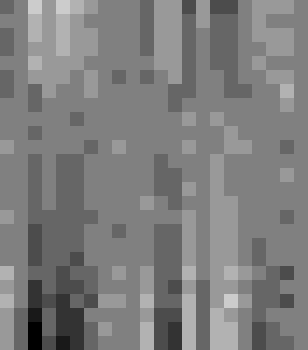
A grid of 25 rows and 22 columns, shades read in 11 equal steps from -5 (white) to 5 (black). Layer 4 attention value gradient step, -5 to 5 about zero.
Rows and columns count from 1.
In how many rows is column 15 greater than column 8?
5
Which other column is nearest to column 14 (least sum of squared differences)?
17
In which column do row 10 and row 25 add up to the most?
3
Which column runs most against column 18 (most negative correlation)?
21
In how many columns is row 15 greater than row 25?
5
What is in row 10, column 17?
-1
